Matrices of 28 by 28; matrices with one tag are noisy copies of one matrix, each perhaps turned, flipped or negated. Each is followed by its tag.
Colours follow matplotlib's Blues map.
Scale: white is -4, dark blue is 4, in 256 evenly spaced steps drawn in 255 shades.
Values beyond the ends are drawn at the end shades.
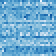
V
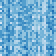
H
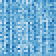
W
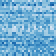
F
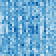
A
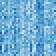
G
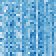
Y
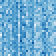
Y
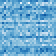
V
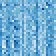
V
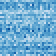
H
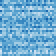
W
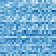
Y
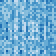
A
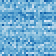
G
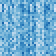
G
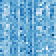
V
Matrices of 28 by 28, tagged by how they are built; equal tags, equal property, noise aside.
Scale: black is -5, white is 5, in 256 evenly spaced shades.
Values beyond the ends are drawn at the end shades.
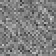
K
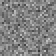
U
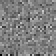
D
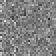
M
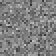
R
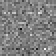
D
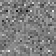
D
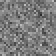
K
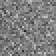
K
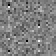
M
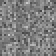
U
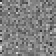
M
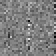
M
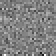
D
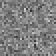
R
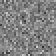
U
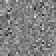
M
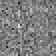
M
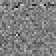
D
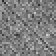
K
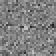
D
